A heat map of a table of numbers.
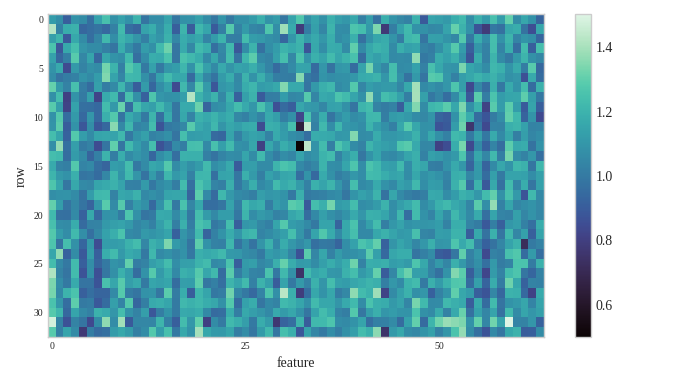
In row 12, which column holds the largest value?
39
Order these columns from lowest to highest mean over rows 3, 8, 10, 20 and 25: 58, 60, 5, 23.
58, 5, 60, 23
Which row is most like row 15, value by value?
25
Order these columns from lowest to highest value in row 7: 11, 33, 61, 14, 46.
11, 33, 14, 46, 61
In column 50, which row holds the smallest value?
13
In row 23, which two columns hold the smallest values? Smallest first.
61, 6
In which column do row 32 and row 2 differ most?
43
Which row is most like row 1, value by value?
28
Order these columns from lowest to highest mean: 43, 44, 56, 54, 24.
56, 54, 24, 43, 44
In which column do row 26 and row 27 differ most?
32
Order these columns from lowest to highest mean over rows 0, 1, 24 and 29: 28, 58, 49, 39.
58, 49, 28, 39
